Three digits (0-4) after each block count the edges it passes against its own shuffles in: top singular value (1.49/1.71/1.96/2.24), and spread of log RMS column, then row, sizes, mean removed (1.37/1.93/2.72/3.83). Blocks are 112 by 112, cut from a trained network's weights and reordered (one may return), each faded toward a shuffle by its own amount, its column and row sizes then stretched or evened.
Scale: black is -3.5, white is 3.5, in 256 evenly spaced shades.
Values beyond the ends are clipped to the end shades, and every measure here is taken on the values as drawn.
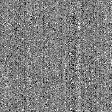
1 2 1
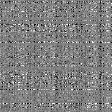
3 2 4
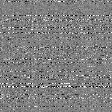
1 0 4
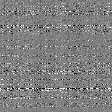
2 0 4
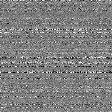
2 0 4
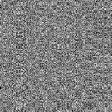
4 3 0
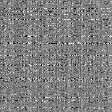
3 0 4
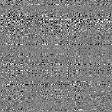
3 3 4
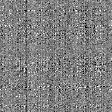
3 2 3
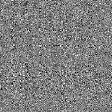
2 2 2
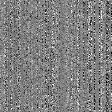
2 4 0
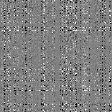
2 4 3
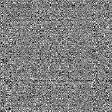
1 3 1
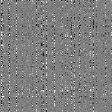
1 4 2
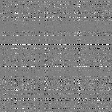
3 2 4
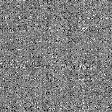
0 0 3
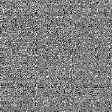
1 3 2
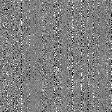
0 4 0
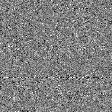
1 1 2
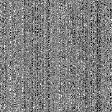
3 3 1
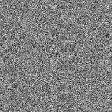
3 1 1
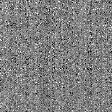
0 2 2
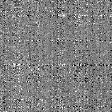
1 3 3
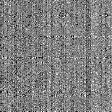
4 1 3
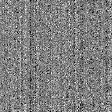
2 2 1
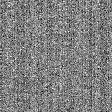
2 0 0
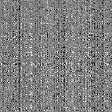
4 3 3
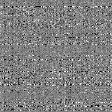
1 1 4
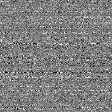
1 1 3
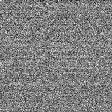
1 0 0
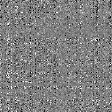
0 3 3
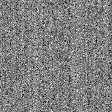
0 1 0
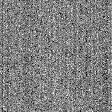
1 1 0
